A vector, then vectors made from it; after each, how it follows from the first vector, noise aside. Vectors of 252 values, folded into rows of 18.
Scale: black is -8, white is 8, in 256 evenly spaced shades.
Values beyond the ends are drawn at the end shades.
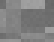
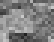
reversed, negated, scaled up.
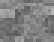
wrapped around.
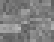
wrapped around.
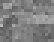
wrapped around.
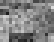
reversed, negated, scaled up.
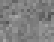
wrapped around, negated, partly zeroed.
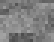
reversed, negated.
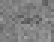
wrapped around, negated, partly zeroed.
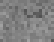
wrapped around, negated, partly zeroed.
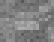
wrapped around.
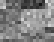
negated, scaled up.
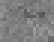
wrapped around, negated, partly zeroed.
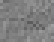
wrapped around, negated, partly zeroed.
